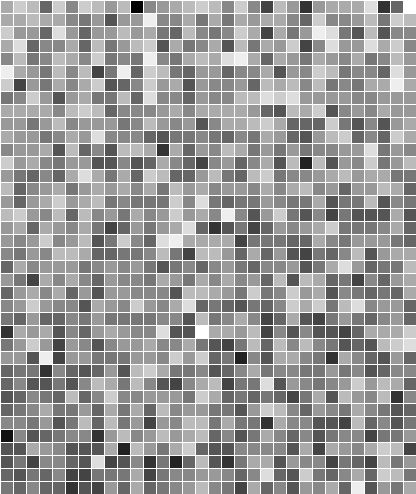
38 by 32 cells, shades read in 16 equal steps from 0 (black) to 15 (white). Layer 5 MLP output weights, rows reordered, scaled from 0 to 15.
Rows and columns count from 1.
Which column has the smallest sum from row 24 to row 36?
1
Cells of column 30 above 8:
17
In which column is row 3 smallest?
21
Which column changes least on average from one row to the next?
6
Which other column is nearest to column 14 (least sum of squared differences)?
4
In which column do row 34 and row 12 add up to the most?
10
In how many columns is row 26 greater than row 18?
14
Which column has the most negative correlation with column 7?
11
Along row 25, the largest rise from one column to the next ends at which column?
16
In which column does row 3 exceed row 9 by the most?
26
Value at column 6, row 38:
3
